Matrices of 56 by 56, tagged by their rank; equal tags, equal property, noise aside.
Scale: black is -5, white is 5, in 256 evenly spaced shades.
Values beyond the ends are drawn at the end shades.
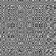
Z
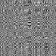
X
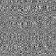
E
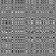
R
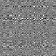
Z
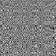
E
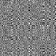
X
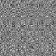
E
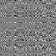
X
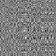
Z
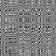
R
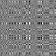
R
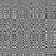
R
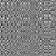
X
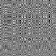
X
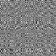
Z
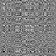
Z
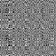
X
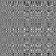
R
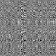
Z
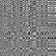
X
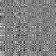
X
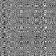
E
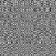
Z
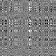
X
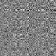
E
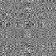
E
